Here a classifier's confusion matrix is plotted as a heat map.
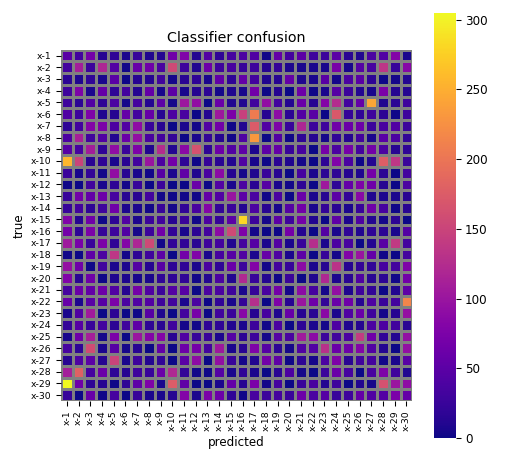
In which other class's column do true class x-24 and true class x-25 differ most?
x-26
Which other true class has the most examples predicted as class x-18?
x-5
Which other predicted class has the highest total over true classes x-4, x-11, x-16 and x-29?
x-1
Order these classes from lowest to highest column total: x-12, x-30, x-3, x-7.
x-12, x-7, x-30, x-3
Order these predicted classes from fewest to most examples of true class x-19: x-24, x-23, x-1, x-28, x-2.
x-23, x-28, x-2, x-1, x-24
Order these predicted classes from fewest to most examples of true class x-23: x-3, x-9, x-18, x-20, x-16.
x-9, x-18, x-20, x-16, x-3
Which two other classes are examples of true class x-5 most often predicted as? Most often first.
x-27, x-24
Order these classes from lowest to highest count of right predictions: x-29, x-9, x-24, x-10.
x-24, x-10, x-29, x-9
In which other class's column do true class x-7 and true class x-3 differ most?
x-17
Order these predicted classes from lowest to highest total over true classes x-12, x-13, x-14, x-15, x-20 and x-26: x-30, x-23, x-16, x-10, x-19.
x-10, x-19, x-30, x-23, x-16
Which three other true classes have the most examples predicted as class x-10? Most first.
x-29, x-2, x-28
